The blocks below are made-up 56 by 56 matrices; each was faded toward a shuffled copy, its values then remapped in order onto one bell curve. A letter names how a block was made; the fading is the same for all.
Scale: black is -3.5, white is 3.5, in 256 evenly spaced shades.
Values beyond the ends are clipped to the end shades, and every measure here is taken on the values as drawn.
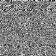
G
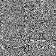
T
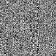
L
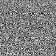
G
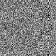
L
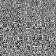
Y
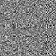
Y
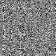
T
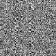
L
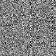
T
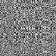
Y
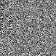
T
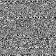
G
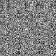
L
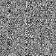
T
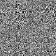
T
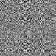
Y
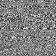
G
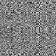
Y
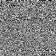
G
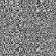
Y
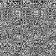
Y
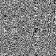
L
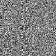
L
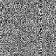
L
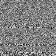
G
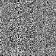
T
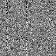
T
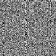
L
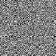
Y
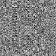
L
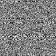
G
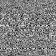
G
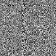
T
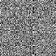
L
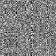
L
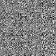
T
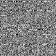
G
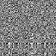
Y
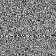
G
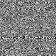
G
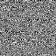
G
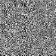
T
